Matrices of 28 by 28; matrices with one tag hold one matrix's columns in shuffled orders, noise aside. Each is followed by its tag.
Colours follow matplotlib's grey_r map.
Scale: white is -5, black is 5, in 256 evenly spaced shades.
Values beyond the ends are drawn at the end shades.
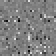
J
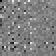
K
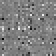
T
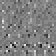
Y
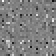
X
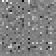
K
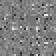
T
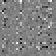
K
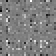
X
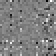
X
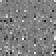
J
